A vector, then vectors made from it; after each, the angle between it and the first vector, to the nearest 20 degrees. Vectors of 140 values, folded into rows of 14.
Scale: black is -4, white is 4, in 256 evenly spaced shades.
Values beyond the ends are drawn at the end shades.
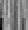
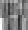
140 degrees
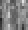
40 degrees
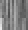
140 degrees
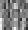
140 degrees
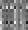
120 degrees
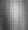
100 degrees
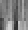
60 degrees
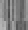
120 degrees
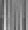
60 degrees
